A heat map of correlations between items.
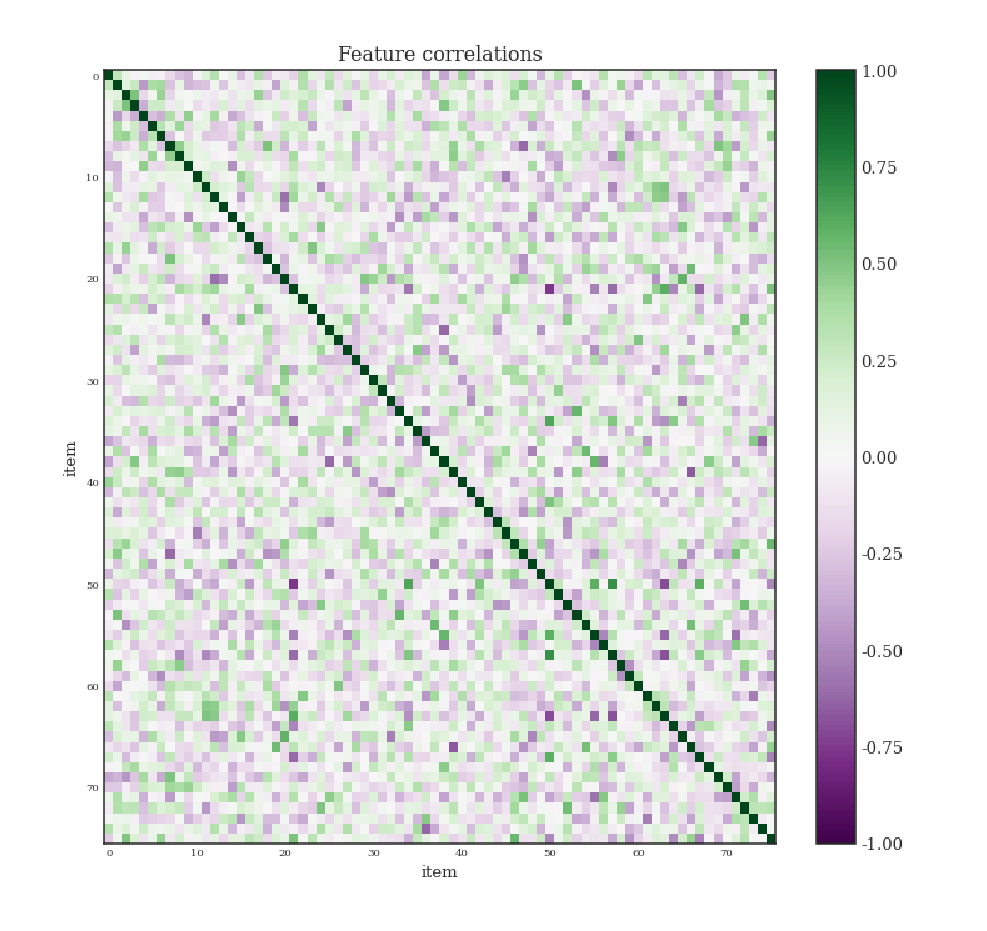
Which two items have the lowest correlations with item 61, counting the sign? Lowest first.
73, 36
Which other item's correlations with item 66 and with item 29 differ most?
39
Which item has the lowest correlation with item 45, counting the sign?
10
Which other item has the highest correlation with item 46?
75
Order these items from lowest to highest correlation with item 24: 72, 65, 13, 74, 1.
13, 1, 65, 74, 72
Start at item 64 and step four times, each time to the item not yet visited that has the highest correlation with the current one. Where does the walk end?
67
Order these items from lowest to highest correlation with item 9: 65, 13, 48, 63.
65, 13, 63, 48
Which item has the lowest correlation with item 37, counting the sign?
48
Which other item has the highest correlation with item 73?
36
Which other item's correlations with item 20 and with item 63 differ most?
12
